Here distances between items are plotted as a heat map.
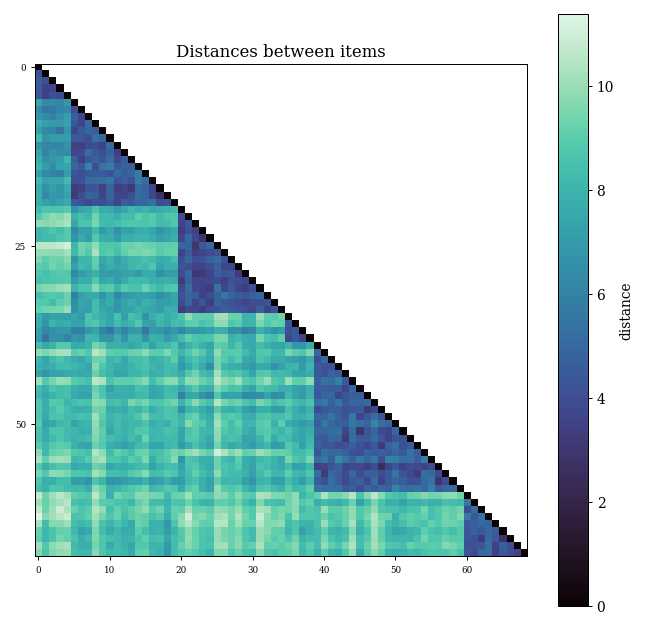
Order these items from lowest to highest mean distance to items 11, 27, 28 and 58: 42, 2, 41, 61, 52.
42, 52, 41, 2, 61
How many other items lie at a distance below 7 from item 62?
8
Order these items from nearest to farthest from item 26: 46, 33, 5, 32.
33, 32, 46, 5
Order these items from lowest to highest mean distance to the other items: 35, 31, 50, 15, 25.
50, 15, 31, 35, 25
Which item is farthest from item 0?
63
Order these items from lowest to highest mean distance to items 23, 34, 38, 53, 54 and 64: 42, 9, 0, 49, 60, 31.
42, 49, 31, 9, 60, 0
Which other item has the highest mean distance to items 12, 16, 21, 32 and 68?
44
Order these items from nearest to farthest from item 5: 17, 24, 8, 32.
17, 8, 32, 24
